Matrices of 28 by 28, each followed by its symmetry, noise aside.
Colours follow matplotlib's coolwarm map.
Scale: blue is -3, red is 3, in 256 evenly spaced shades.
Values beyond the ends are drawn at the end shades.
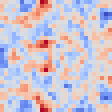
mirrored top to bottom.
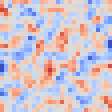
same after a half turn.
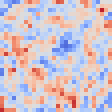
symmetric across the other diagonal.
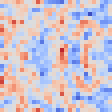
mirrored top to bottom.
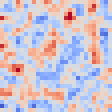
symmetric.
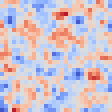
no symmetry.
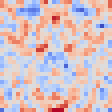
mirrored left to right.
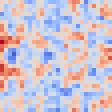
mirrored top to bottom.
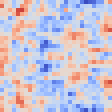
mirrored top to bottom.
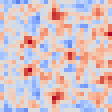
mirrored top to bottom.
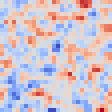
no symmetry.
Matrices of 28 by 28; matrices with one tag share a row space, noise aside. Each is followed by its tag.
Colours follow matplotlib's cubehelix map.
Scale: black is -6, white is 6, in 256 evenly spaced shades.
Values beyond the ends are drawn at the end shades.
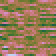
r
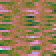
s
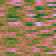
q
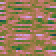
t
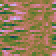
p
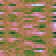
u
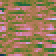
t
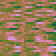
q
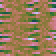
s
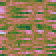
t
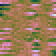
s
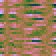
u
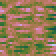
t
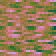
q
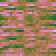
r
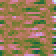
u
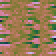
s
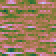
r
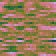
r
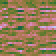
r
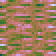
t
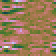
p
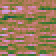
r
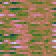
p
